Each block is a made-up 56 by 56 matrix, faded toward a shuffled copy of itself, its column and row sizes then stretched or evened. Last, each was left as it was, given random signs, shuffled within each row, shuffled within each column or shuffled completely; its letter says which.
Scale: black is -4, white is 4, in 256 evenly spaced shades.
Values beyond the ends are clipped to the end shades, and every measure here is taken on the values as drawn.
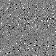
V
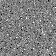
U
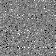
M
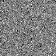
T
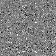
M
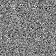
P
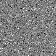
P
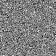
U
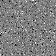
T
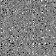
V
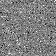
U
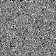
P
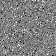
U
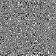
V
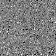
M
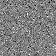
U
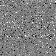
P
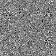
M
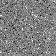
U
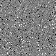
T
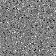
P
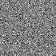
M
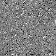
M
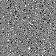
T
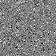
T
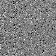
T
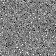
U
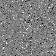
T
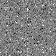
T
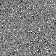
U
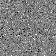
P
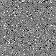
P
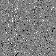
T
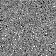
U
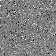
U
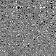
V
